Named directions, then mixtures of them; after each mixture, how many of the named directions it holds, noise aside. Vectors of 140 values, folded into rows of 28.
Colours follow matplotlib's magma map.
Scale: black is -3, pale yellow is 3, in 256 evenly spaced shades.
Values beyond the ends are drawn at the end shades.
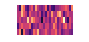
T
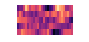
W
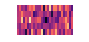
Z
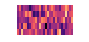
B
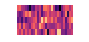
three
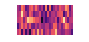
two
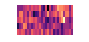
four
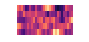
one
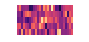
four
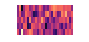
four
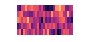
three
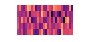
three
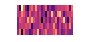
one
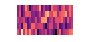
four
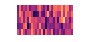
three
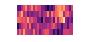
two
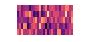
one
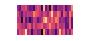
one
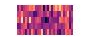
two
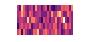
one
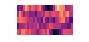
one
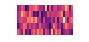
three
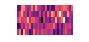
two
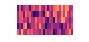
three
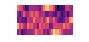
one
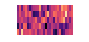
two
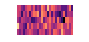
three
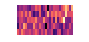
three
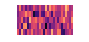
two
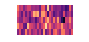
four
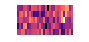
four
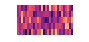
one
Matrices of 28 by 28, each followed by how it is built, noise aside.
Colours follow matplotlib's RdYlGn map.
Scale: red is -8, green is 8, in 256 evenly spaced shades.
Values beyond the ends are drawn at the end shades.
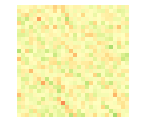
Toeplitz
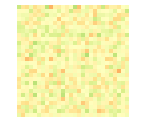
repeating columns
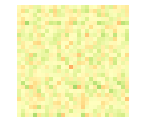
repeating columns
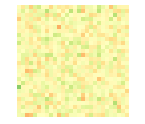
repeating rows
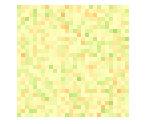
noise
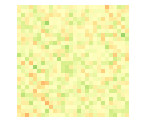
Toeplitz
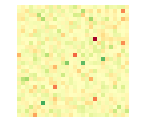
sparse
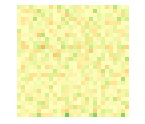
repeating columns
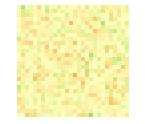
Toeplitz
